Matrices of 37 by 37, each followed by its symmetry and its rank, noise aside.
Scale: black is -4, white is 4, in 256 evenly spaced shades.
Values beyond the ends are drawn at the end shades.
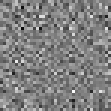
no symmetry, rank five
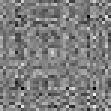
no symmetry, rank five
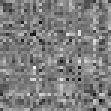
symmetric, rank five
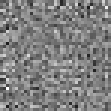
no symmetry, rank five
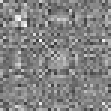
symmetric, rank four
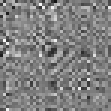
symmetric, rank four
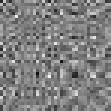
symmetric, rank three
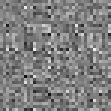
antisymmetric, rank four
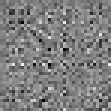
symmetric, rank five
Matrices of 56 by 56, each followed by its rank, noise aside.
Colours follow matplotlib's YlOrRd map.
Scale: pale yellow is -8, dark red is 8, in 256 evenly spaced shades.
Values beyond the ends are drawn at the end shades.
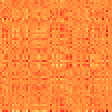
three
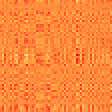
two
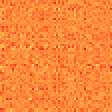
four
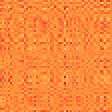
three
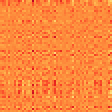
two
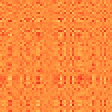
two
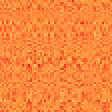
four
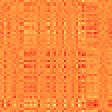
two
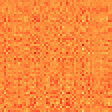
four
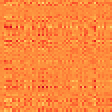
two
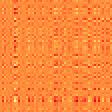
two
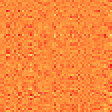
four
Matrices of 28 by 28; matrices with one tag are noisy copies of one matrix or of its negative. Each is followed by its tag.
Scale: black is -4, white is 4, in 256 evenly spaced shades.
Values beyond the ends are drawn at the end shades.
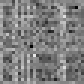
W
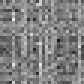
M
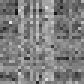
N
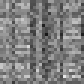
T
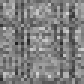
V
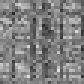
T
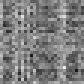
W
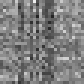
N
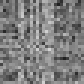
N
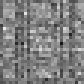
V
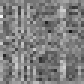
W
